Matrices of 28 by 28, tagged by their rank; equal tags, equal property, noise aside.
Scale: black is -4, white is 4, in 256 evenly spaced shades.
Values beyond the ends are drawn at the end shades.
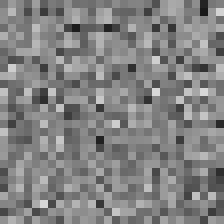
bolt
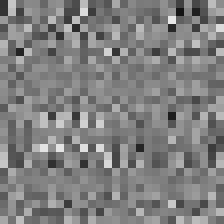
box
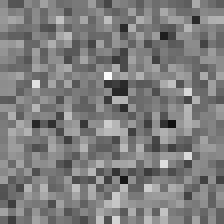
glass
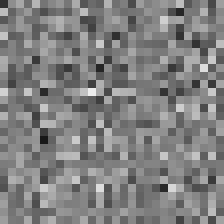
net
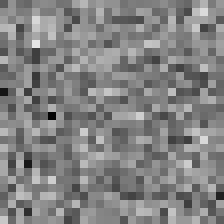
glass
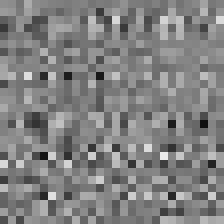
box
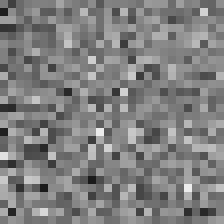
bolt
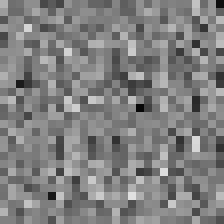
net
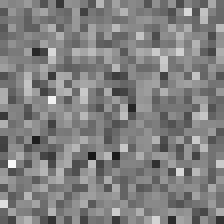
glass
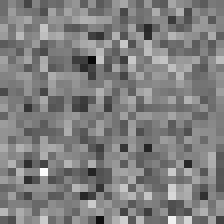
net
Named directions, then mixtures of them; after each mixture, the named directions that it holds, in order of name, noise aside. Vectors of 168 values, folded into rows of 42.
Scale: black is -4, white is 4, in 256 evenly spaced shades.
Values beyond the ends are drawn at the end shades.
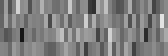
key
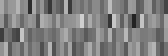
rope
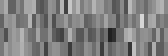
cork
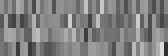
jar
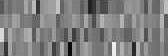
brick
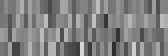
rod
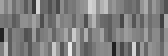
brick.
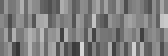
rod.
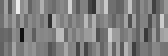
key.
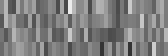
cork, key.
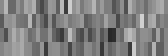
cork.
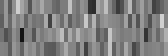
key.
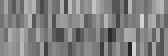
cork.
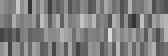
key, rope.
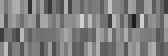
rope.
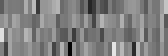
brick.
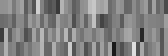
brick, rod.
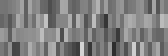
rod.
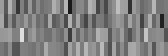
cork, key.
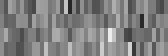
cork.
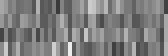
brick, jar.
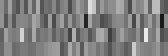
brick, key.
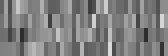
key, rod.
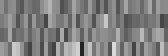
rod.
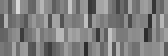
jar, key.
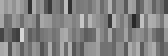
rope.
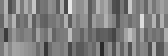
cork, key.
